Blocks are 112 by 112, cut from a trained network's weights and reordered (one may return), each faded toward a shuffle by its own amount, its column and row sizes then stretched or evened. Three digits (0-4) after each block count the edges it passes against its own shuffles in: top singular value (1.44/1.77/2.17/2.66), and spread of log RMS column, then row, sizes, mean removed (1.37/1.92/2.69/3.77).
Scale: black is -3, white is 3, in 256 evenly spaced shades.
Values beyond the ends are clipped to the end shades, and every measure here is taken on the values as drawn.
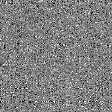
1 0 2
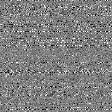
0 1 4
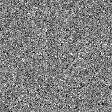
1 0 1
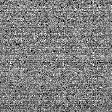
2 2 1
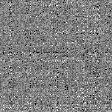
0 3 2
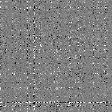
2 3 3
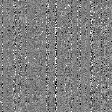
0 4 1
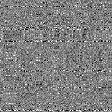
3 0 3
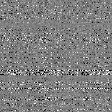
1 2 4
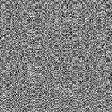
4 0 1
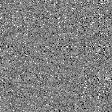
1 1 2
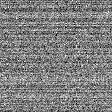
3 1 0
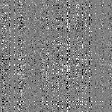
1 4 3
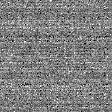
2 2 2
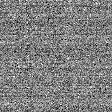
1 1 0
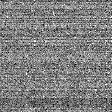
3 2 0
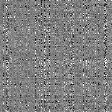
1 4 2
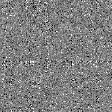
0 2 1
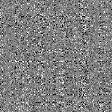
2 3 2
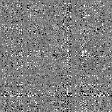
1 3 3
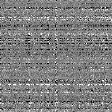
4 3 4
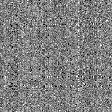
2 1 1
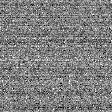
2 1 2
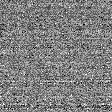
1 0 2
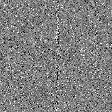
1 1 0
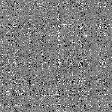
0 3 3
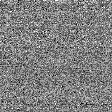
0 1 2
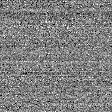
1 0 2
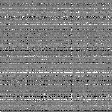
4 2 4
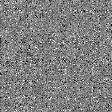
0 2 2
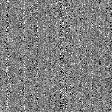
1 3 0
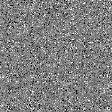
0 2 2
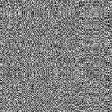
4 2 0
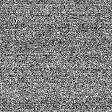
1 1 1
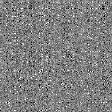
1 2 2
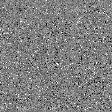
0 1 2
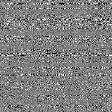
2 2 4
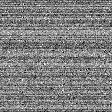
4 0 0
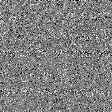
0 0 3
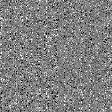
1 3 0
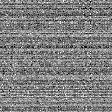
4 1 2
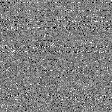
0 0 3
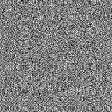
4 0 0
